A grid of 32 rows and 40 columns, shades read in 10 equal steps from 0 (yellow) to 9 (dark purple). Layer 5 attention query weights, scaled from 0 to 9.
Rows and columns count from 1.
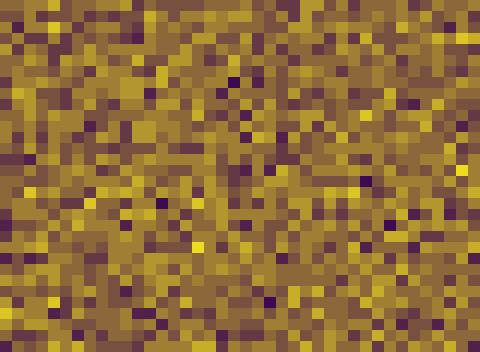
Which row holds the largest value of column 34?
30
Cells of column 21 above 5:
11
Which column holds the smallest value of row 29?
1
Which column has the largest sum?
24
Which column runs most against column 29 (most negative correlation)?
2
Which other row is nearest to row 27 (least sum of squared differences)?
14
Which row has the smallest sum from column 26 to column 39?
27
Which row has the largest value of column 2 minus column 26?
3
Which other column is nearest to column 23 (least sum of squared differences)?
15
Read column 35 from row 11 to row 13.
3 5 4
